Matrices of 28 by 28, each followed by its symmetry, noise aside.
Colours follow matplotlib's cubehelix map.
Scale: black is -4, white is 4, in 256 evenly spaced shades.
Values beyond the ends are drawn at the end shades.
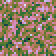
antisymmetric.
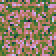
mirrored left to right.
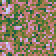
mirrored top to bottom.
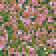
antisymmetric.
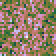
same after a half turn.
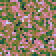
antisymmetric.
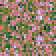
mirrored top to bottom.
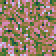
symmetric across the other diagonal.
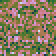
mirrored left to right.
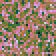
same after a half turn.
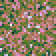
symmetric across the other diagonal.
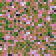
same after a half turn.
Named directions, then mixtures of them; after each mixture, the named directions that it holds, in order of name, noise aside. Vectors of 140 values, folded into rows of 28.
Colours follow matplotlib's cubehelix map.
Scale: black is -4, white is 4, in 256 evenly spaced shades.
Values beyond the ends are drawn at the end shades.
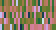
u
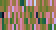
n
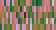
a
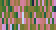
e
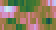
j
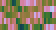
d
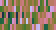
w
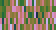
e, n, u.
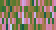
d, e.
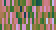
a.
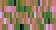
d, j, u.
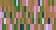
d, u.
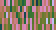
a.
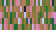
a, u.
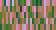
a.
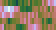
j.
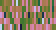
u.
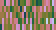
a.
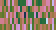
a, n.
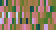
w.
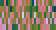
e, w.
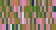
e.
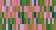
d, e.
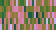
e, n, u.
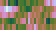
j.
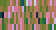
n.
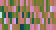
d, u, w.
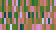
e, u, w.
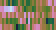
a, j.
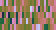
w.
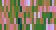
a, d.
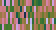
a.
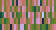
u.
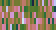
e, j.
